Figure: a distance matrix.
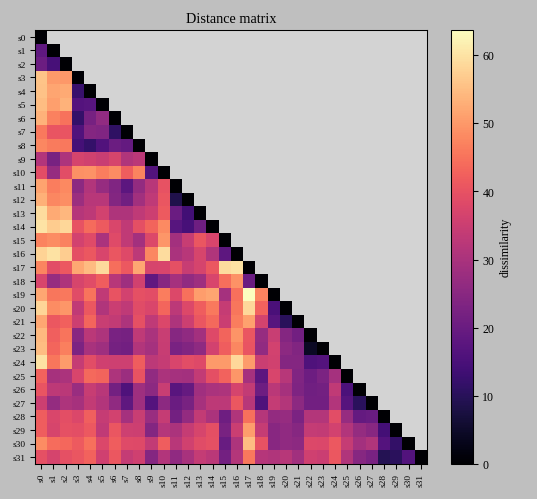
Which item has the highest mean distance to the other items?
s0
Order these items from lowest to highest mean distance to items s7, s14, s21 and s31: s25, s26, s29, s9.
s26, s29, s25, s9
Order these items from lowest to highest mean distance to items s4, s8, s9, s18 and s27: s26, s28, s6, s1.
s26, s6, s28, s1
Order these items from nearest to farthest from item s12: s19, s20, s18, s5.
s18, s5, s20, s19
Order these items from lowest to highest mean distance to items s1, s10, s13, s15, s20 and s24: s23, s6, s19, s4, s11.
s23, s11, s19, s6, s4
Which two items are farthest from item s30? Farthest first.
s17, s0
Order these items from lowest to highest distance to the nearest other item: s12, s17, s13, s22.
s22, s12, s13, s17
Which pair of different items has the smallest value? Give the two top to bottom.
s22, s23
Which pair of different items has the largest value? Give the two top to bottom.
s17, s19
